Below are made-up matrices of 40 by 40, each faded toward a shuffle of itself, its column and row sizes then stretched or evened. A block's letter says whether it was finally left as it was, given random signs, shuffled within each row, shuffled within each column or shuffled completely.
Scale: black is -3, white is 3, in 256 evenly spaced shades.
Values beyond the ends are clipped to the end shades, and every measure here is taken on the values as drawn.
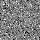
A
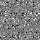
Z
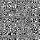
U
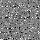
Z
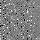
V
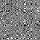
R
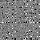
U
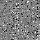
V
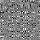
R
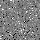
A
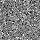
A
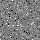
A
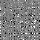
U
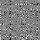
R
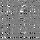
R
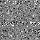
Z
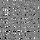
U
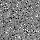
A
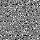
Z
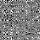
U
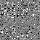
U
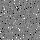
A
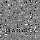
U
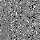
V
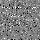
Z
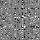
U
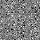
V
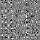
R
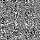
U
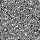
A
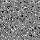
Z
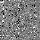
V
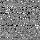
Z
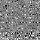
U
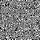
Z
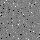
A
